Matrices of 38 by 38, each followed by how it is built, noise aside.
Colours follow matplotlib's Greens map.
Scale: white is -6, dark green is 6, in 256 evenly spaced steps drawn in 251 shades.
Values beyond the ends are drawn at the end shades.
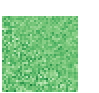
lower triangular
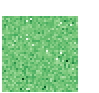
sparse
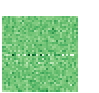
uneven rows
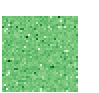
sparse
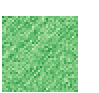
Hankel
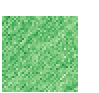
Hankel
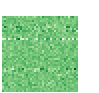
uneven rows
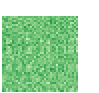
blocks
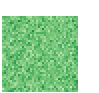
repeating rows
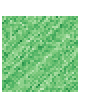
Hankel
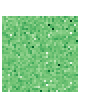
sparse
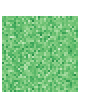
repeating rows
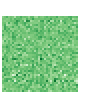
uneven rows
